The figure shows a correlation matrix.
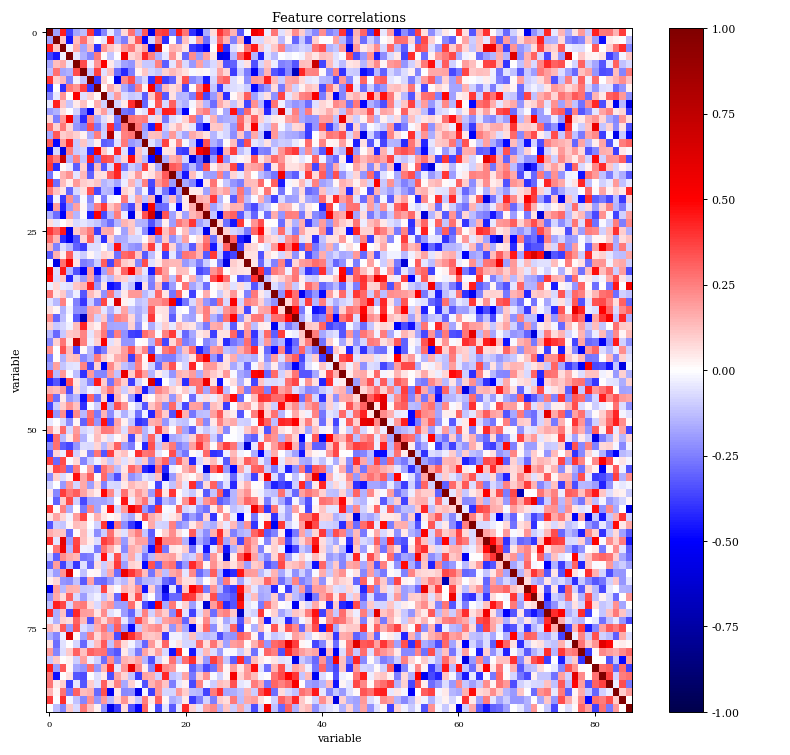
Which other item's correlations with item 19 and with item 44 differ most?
15
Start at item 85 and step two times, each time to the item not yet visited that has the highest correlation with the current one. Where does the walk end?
56
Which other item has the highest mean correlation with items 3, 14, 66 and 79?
68
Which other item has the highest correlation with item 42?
79
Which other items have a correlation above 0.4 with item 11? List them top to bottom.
3, 43, 59, 68, 71, 76
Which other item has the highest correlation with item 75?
73
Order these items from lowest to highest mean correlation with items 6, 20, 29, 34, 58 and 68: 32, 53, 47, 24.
53, 24, 32, 47
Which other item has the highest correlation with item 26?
52
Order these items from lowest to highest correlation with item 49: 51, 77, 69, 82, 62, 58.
58, 69, 51, 82, 77, 62
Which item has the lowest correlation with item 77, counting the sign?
61
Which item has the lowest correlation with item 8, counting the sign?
42
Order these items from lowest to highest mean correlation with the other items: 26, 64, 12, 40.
26, 40, 12, 64
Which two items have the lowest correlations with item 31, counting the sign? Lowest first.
53, 3
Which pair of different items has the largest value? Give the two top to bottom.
9, 13
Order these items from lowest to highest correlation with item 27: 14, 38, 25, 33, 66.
25, 66, 14, 33, 38
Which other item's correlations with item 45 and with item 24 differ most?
57
